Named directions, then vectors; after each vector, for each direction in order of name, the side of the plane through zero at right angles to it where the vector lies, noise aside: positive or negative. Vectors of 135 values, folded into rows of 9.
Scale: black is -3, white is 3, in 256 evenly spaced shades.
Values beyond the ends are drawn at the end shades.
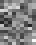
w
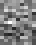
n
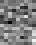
negative, positive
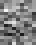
positive, positive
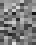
positive, positive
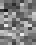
negative, negative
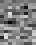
negative, positive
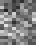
negative, negative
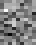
positive, positive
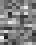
positive, negative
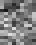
negative, negative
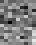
negative, positive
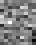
positive, negative
